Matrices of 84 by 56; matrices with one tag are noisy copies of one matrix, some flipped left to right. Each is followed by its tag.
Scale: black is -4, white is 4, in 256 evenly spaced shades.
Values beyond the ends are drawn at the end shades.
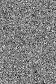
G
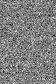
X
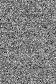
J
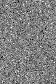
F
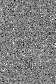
J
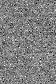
J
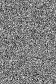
G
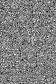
X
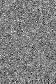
F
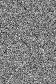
J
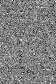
X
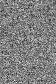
X
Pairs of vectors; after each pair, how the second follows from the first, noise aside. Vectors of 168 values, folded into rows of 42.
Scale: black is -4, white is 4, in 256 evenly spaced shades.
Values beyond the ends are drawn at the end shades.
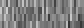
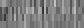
negated, partly zeroed.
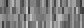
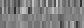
reversed, partly zeroed.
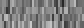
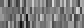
reversed.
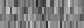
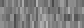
reversed, negated, shrunk.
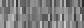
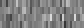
negated, partly zeroed.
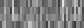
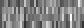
reversed.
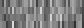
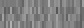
wrapped around, shrunk.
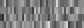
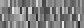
shuffled.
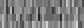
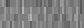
reversed, negated, shrunk.
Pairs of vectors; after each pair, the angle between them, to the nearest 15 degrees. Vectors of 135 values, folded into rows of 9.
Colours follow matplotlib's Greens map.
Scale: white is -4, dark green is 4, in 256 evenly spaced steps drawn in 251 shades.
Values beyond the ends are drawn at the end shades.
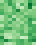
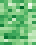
150 degrees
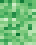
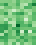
75 degrees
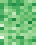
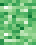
75 degrees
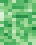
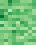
120 degrees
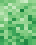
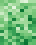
15 degrees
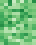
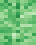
105 degrees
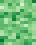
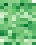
135 degrees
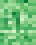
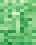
120 degrees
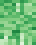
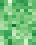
105 degrees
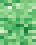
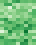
30 degrees
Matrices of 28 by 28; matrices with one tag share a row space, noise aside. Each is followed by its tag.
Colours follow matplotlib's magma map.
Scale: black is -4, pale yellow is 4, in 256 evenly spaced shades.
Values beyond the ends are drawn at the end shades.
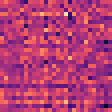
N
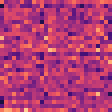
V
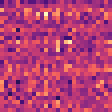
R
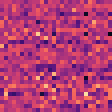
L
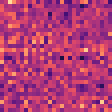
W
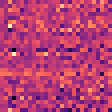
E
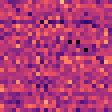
R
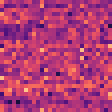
V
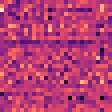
W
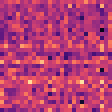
W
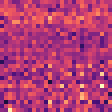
W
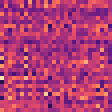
W
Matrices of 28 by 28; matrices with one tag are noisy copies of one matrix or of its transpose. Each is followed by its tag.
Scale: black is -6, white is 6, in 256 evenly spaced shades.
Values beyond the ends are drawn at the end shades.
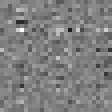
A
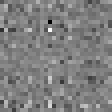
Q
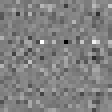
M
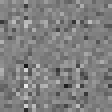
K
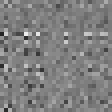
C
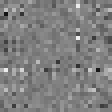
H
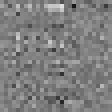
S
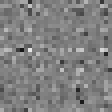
Q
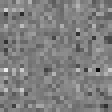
H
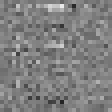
S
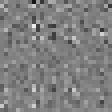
C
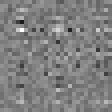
A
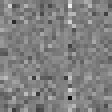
H
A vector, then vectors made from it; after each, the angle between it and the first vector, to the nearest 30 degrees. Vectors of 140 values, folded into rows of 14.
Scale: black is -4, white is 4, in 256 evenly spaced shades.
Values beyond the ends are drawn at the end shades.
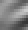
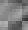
60 degrees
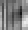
120 degrees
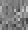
60 degrees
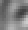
150 degrees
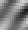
120 degrees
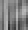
60 degrees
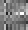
60 degrees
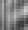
30 degrees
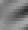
150 degrees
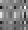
60 degrees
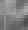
30 degrees
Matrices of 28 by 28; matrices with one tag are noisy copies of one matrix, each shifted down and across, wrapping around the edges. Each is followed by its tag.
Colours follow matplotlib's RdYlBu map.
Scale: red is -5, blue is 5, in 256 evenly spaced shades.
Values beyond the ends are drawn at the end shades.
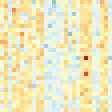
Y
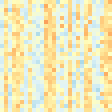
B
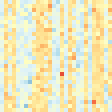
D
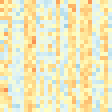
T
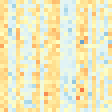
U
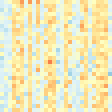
U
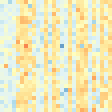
D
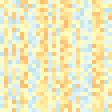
B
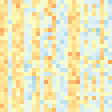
T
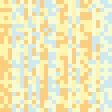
B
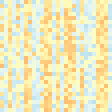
B
